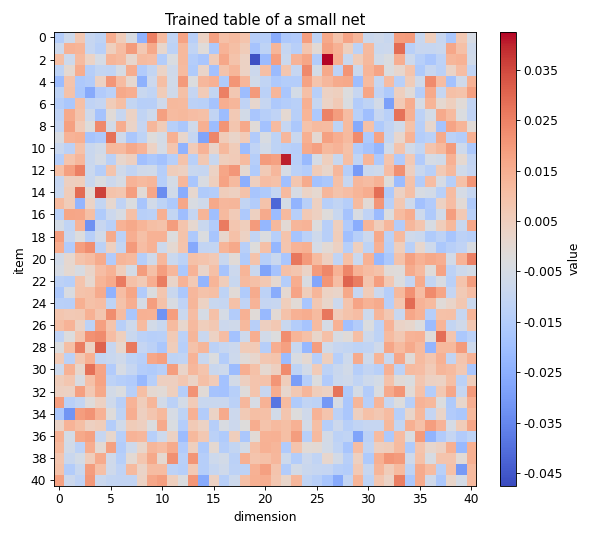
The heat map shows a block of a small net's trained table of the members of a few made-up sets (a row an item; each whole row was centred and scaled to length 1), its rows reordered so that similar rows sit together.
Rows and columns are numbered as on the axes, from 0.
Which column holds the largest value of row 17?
16
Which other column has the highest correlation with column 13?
35
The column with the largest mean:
2
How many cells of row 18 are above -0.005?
18
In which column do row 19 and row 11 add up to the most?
22
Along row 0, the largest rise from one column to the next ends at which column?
9
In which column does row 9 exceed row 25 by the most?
10
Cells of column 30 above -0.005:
18
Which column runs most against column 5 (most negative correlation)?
19
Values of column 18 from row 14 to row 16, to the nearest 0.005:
0.01 -0.01 -0.015
